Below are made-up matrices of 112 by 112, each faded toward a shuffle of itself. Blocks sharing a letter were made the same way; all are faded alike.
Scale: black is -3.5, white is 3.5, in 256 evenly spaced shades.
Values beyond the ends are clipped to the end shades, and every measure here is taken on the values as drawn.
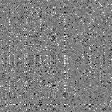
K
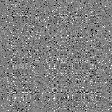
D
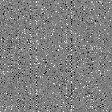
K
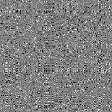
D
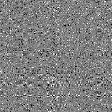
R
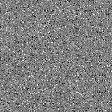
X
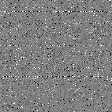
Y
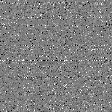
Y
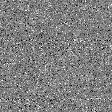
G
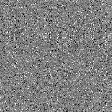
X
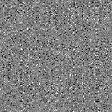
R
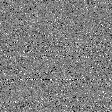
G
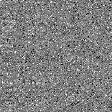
X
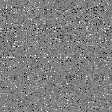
Y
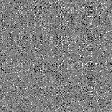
R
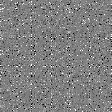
K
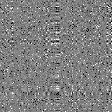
D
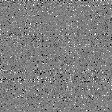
Y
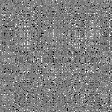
D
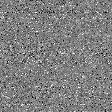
G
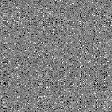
R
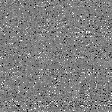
Y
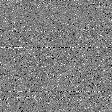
G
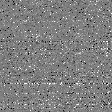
Y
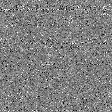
G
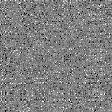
R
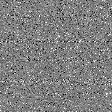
G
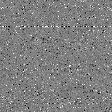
Y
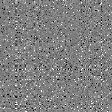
K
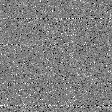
G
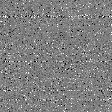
Y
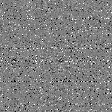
Y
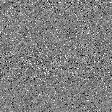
G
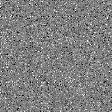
X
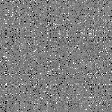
K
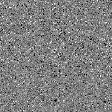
X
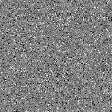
X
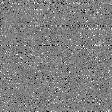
Y
